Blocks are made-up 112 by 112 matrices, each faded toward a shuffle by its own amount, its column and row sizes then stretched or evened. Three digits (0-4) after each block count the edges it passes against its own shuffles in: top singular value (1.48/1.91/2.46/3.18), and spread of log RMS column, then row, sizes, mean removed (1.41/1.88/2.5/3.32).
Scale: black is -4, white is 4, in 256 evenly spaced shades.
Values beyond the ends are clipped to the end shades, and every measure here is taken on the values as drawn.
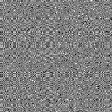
4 1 3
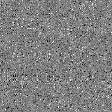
2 1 1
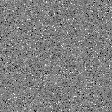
2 0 0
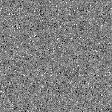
1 0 2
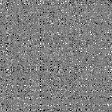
2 3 3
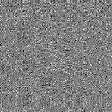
3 1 1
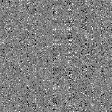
2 3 0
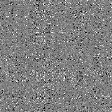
2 2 2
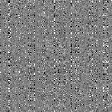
3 4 2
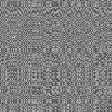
4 2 1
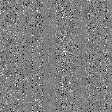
0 4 0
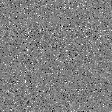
0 1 2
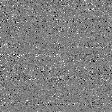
0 1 3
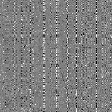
4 4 0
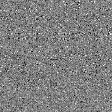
1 0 2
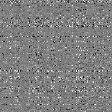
2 3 4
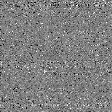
2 0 3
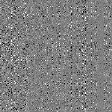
2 4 2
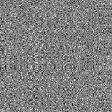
3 2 0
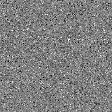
1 0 1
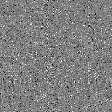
2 1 0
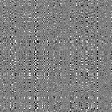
4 4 3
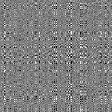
4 4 4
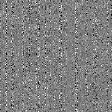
2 4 0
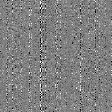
3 4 0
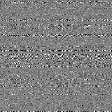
3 1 4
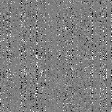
2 4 2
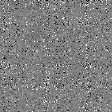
0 3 3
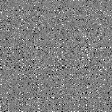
2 2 3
